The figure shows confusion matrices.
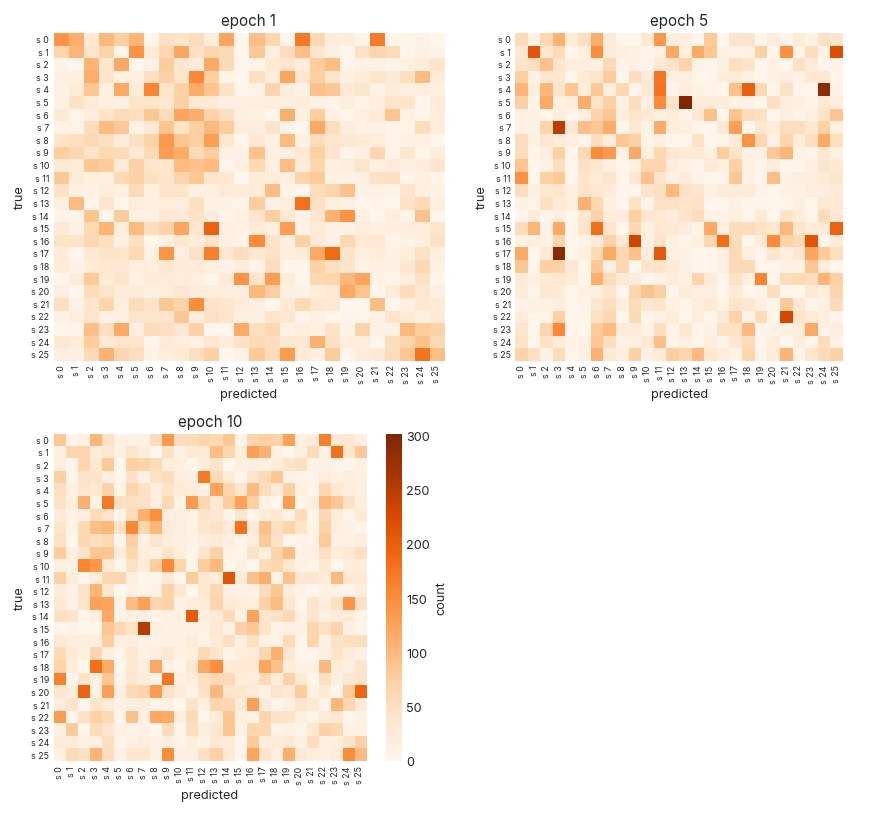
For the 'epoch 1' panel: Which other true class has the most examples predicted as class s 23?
s 25
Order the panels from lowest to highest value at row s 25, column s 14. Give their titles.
epoch 10, epoch 1, epoch 5
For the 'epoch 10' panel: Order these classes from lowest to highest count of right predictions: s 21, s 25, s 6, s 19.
s 21, s 6, s 19, s 25
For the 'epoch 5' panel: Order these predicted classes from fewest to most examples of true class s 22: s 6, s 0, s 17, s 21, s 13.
s 13, s 0, s 6, s 17, s 21
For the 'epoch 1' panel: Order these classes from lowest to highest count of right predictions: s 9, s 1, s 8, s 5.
s 5, s 9, s 8, s 1
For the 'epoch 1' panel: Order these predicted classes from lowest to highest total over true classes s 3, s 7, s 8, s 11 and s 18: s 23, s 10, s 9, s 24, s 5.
s 23, s 5, s 24, s 10, s 9
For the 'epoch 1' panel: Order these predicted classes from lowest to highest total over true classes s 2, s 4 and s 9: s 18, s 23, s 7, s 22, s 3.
s 22, s 23, s 3, s 18, s 7
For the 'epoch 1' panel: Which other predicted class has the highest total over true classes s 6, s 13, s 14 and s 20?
s 19
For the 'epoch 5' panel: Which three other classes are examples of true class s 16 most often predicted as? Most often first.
s 9, s 23, s 20
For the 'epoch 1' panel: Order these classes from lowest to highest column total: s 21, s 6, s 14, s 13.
s 21, s 6, s 14, s 13
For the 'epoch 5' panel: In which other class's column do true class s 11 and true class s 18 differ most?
s 20
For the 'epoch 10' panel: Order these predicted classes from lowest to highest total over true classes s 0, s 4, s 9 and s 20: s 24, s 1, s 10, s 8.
s 1, s 10, s 24, s 8
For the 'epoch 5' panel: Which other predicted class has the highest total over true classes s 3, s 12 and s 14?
s 11
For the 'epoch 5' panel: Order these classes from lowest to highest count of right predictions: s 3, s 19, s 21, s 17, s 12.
s 3, s 17, s 21, s 12, s 19
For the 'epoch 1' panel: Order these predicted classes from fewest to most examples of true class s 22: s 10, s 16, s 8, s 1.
s 16, s 1, s 10, s 8
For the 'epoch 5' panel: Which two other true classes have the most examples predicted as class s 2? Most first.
s 5, s 4
